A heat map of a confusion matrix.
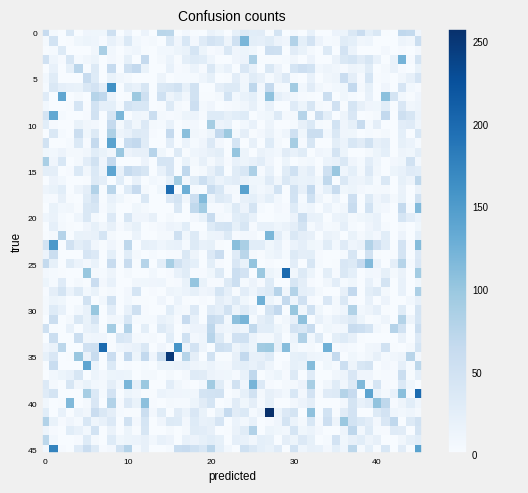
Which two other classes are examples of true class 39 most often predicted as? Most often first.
45, 43
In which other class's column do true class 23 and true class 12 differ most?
1
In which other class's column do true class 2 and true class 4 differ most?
7
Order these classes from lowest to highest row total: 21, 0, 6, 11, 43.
21, 43, 0, 11, 6
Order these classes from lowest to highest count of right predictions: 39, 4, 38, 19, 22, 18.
22, 18, 4, 19, 38, 39
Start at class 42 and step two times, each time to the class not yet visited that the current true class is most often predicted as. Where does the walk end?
5
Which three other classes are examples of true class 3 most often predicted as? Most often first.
43, 25, 12
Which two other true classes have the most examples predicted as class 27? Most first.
41, 22
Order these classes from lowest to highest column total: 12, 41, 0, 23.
41, 0, 12, 23
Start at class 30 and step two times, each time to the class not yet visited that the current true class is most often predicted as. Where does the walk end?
8
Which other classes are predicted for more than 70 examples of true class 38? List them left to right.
10, 12, 20, 25, 32
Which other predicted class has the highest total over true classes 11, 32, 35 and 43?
15
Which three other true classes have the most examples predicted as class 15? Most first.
35, 17, 25
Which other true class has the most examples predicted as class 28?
30
